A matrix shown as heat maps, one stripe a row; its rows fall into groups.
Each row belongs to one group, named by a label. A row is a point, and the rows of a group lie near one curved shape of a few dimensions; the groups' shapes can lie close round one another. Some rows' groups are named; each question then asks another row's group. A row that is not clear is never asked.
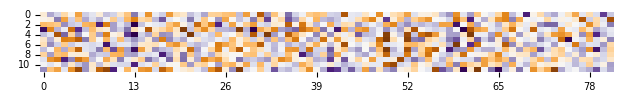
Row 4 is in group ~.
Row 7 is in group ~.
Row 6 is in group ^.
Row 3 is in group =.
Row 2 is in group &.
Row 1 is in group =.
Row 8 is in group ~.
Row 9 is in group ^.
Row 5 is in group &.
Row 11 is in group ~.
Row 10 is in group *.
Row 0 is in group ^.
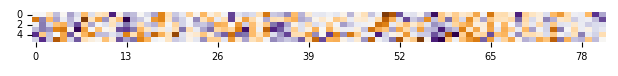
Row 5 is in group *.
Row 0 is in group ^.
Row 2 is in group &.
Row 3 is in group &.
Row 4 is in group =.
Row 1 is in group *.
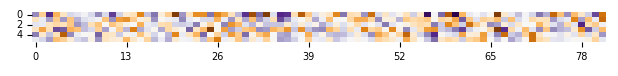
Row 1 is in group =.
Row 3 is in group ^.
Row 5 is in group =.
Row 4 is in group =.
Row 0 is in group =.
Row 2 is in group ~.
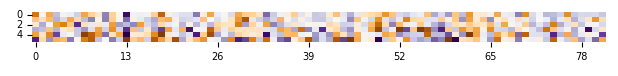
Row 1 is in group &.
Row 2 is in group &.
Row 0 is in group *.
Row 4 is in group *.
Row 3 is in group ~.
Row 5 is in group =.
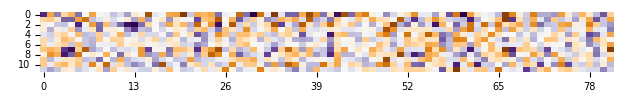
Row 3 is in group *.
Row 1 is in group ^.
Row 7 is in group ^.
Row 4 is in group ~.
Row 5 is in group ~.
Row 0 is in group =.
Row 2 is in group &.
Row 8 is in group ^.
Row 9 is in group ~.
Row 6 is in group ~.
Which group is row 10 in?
&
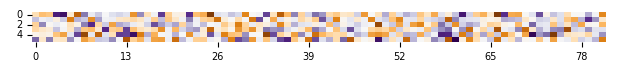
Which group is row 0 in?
^
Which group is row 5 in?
=
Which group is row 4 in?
&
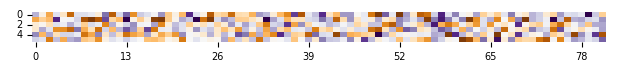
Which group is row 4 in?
=
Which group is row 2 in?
^
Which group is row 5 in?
~
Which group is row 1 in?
*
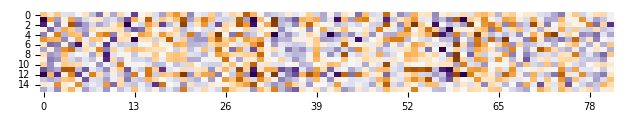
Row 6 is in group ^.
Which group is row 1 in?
=
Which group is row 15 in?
=
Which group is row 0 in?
&
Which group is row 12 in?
=
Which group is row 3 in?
*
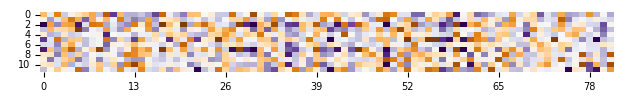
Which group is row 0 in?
&
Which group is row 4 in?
^
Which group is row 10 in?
=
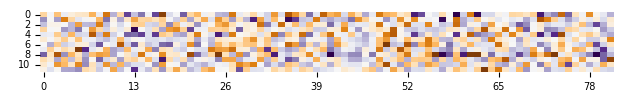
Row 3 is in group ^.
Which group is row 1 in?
=
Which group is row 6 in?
~
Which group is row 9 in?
=
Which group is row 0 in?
&
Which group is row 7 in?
^
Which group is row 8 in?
~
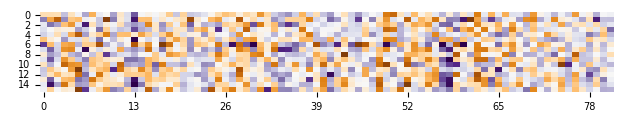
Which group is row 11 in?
~
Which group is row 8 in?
^
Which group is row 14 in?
*
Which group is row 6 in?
=
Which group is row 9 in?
*
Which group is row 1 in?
~
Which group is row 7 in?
&
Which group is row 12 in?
~
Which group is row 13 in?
*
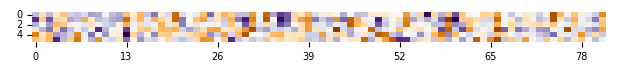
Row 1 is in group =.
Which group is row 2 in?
=
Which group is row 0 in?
=
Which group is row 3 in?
^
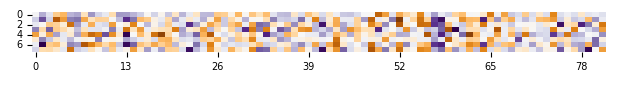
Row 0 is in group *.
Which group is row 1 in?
*
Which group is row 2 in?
~
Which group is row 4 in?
*
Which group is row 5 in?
^
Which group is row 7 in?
~
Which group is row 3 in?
=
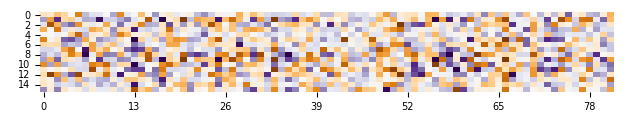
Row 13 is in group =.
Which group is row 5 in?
^
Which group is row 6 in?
^
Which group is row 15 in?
=
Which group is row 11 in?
&
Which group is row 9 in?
=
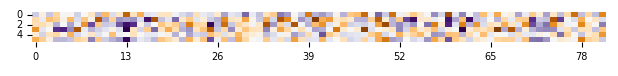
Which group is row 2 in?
&
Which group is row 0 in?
=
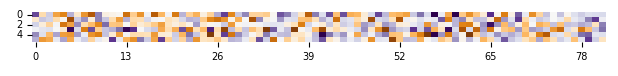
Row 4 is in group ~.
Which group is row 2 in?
~
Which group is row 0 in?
=
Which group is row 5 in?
^
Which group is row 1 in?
^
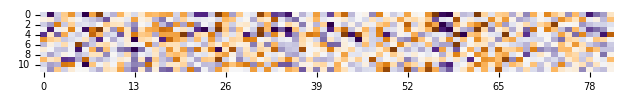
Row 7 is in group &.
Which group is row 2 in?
~
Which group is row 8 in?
^
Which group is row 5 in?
&
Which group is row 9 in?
^
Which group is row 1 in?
=
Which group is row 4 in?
=
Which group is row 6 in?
^
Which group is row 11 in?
~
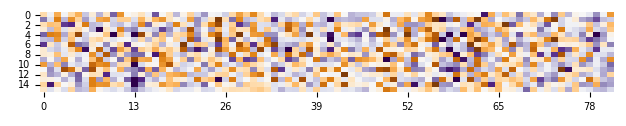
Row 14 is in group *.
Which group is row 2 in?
^
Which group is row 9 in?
=
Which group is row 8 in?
&
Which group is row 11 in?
&
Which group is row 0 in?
~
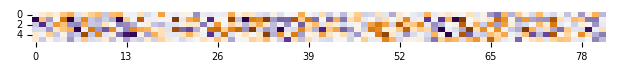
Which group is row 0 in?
~
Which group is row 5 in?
^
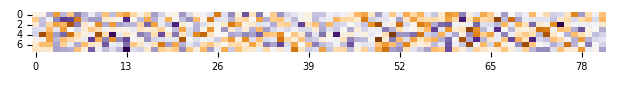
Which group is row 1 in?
^
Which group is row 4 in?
^
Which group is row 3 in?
~
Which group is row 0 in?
=
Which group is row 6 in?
*
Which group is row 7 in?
&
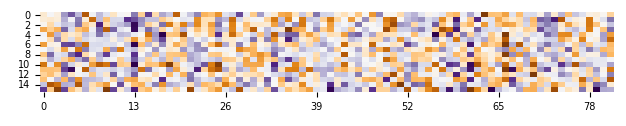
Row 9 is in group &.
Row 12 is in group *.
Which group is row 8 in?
^
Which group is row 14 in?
^
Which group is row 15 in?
~
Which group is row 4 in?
=
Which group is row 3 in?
&
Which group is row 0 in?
^
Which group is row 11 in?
^
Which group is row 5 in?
=
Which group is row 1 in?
&
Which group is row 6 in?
^
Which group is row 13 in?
=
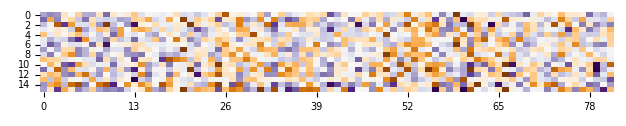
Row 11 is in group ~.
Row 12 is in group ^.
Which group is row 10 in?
^
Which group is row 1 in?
=
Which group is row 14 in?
~
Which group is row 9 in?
&
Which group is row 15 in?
=
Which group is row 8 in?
*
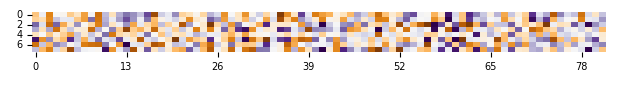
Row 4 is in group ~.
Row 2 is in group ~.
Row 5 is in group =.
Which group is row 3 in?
=
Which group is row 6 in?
*
